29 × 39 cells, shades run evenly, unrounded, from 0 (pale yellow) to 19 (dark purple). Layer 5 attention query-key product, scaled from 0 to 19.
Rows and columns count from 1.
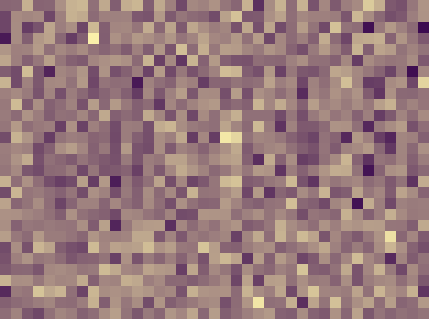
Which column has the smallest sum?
21
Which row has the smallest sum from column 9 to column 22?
23
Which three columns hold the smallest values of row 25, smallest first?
28, 10, 35
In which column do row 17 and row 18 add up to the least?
22
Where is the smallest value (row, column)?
4, 9
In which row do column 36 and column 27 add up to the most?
13
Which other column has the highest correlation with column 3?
8
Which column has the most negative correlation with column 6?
27
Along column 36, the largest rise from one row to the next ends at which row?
24
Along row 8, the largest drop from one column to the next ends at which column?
39
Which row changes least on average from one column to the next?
20
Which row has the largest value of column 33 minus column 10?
25
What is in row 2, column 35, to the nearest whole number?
11
